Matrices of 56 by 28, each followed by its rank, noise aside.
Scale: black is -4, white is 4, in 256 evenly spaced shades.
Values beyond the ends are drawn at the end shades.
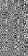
four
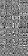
five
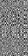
three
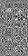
five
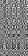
three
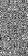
six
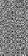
four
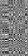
two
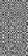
three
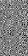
six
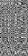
five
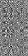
five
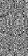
six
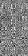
six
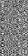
four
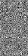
six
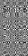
three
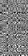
four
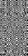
five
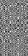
three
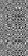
three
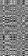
two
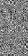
six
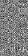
six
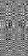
two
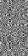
five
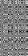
three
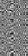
three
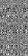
five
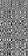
three
